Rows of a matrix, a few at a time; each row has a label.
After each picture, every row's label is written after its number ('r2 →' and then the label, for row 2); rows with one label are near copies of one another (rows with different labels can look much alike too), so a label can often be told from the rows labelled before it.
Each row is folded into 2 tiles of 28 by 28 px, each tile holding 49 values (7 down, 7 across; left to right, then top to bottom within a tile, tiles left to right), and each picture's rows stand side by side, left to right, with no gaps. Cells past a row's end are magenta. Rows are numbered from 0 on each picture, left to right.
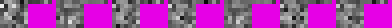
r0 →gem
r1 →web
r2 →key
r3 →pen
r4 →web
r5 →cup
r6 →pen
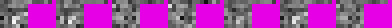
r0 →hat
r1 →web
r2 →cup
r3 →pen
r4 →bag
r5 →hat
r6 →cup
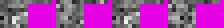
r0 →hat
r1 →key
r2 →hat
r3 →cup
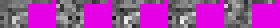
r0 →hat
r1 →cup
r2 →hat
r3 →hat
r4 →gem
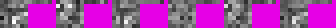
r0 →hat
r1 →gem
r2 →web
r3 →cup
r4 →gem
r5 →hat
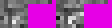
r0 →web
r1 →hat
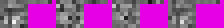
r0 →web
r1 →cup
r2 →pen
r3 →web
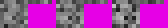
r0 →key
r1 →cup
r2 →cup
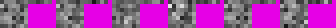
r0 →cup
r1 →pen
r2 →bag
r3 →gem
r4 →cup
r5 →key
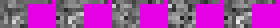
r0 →web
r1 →hat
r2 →pen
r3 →cup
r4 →hat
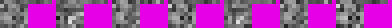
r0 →cup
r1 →hat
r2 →key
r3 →cup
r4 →web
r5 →key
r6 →cup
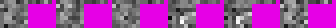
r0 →key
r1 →gem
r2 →pen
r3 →hat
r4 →hat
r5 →key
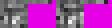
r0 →web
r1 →bag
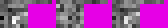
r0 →hat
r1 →cup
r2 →hat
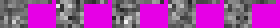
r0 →web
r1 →gem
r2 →bag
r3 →gem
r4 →cup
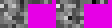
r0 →gem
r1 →pen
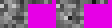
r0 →gem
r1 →pen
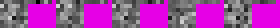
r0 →pen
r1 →gem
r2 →pen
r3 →hat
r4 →cup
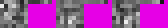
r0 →gem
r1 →web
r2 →bag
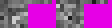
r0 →hat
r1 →pen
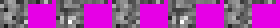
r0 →key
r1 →web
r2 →key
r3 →web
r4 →key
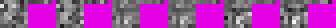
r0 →gem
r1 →key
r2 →web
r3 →web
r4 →hat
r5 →bag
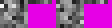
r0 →gem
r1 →key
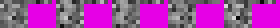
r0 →pen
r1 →key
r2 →key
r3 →cup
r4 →pen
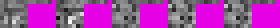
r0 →web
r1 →hat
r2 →cup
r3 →cup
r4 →cup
